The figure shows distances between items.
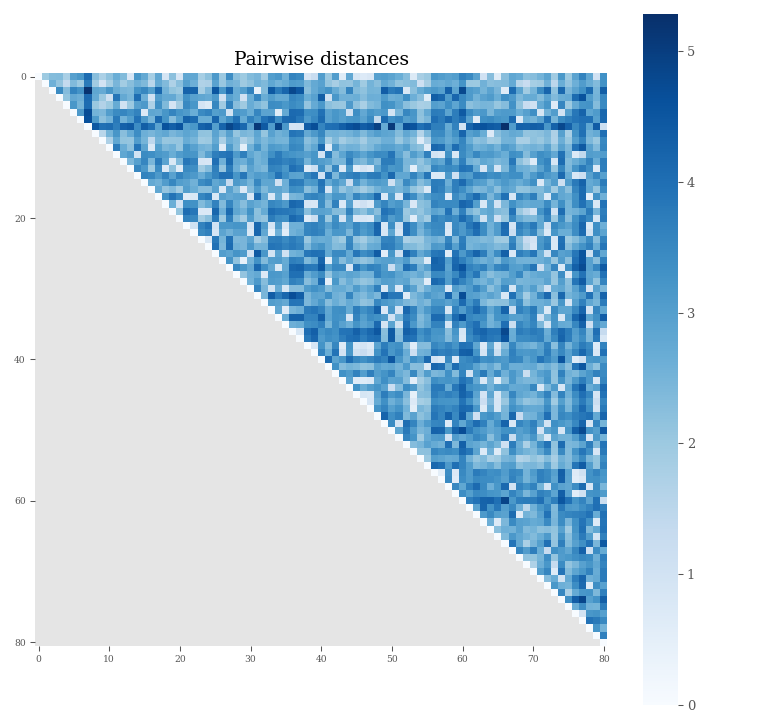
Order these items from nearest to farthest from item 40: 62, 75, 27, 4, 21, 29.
75, 4, 21, 62, 29, 27
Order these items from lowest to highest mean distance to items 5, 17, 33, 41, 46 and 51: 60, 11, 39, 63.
63, 39, 11, 60
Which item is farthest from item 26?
77
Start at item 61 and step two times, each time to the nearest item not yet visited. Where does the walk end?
69
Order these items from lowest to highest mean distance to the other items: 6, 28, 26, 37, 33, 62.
26, 28, 33, 62, 6, 37
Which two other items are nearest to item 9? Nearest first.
54, 1
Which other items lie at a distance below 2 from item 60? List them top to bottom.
7, 36, 37, 80
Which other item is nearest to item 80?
37
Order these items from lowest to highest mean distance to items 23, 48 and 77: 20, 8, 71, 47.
20, 8, 47, 71
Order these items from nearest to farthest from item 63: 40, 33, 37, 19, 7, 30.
19, 30, 40, 33, 37, 7
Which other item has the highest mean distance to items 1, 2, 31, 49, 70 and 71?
7
